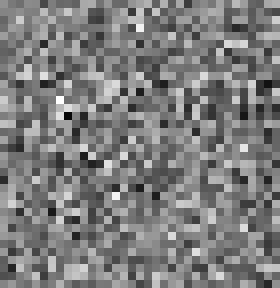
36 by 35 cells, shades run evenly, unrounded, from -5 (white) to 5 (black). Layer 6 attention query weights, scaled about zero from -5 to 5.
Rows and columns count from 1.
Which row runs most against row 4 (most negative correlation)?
6
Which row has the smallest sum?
10
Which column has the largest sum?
34
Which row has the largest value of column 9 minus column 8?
15
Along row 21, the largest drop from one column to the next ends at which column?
14
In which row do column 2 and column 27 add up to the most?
19
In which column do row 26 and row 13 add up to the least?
8
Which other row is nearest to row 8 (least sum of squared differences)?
26
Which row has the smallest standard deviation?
31
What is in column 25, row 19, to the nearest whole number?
-1
